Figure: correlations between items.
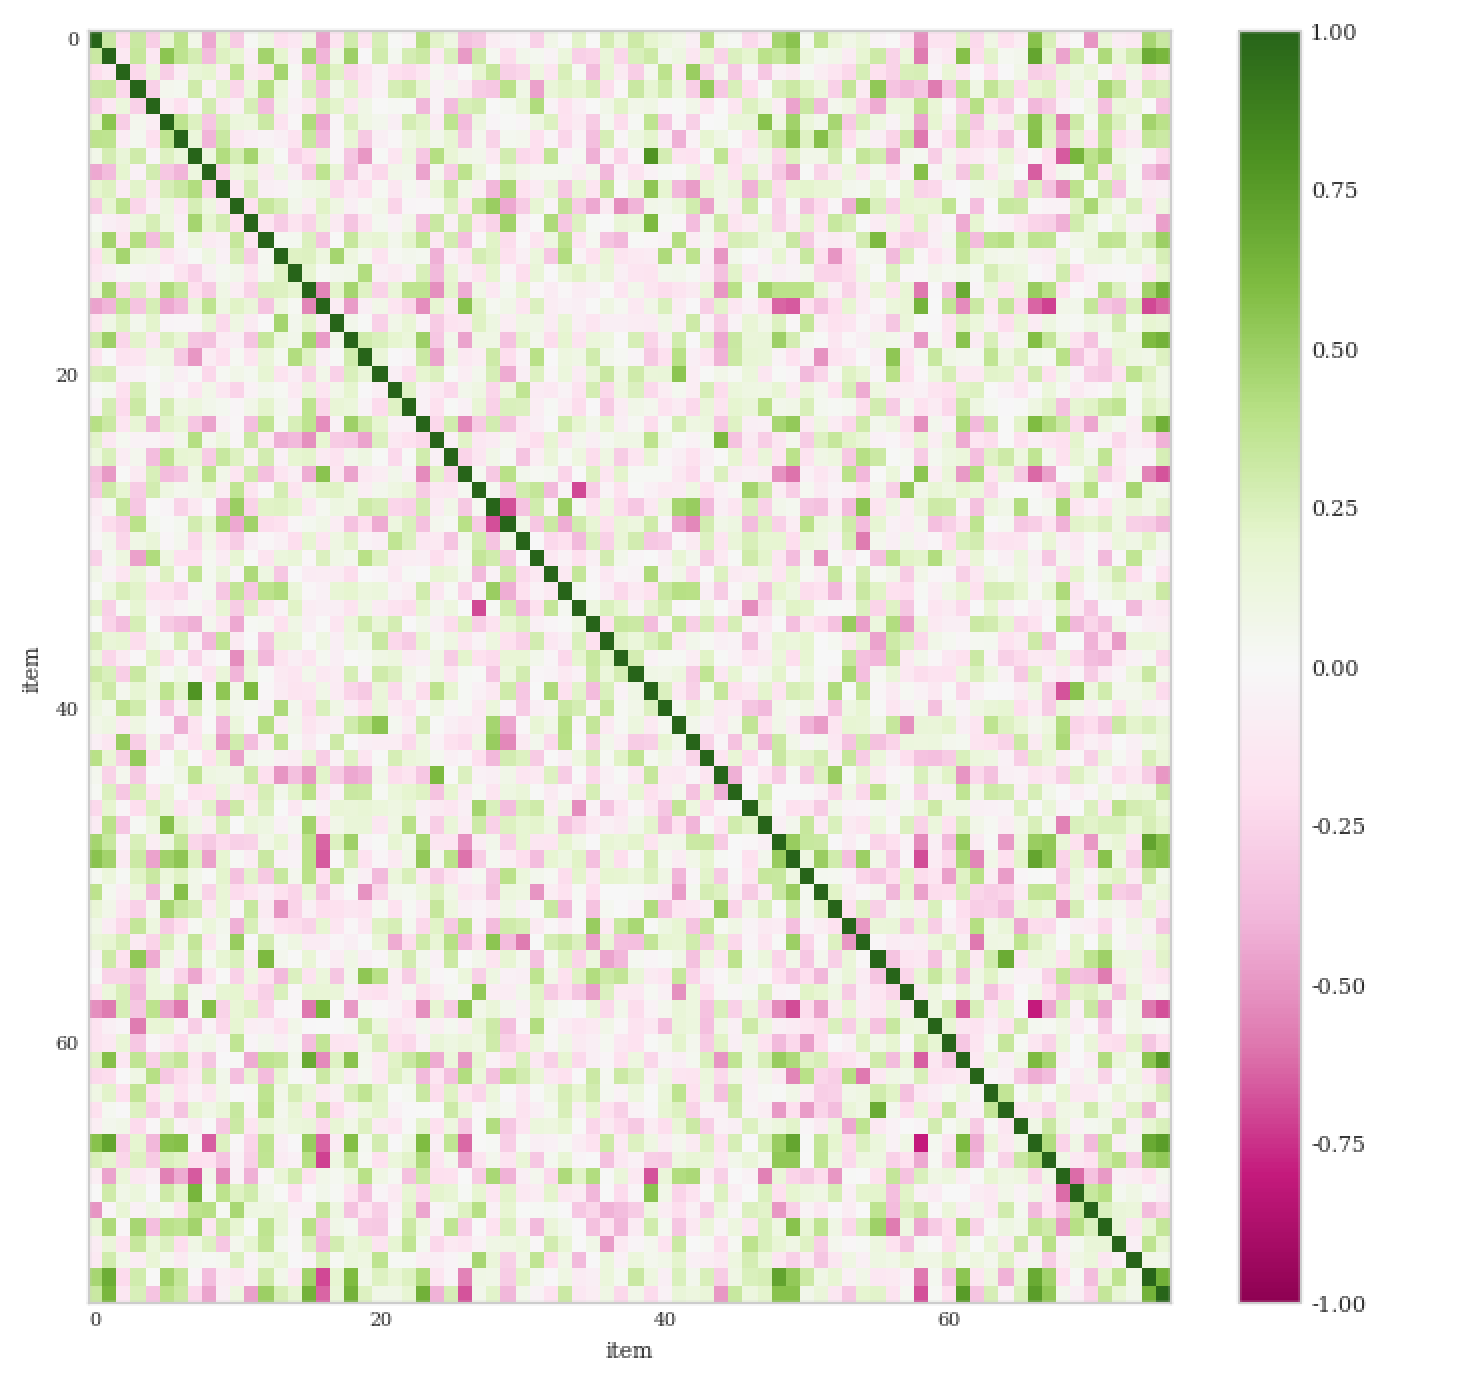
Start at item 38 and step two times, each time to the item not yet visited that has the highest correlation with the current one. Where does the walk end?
35
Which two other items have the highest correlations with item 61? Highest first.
75, 15
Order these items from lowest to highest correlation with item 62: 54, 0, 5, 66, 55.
54, 66, 5, 0, 55
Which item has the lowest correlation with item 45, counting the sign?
44
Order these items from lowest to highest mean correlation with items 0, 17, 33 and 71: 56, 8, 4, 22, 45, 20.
56, 4, 8, 20, 45, 22
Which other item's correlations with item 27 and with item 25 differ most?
34
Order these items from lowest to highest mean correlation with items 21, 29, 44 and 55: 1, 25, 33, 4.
33, 4, 1, 25
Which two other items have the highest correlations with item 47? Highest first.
5, 15
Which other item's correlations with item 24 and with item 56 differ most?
19
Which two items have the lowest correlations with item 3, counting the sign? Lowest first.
59, 31
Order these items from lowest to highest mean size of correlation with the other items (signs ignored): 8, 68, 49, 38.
38, 8, 68, 49
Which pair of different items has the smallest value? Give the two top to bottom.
58, 66
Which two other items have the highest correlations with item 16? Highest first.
58, 26
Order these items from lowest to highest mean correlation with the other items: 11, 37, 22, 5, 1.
37, 11, 22, 5, 1
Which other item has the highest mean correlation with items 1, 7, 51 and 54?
49
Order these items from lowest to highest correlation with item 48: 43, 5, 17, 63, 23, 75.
63, 5, 17, 43, 23, 75
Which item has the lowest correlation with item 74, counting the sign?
16
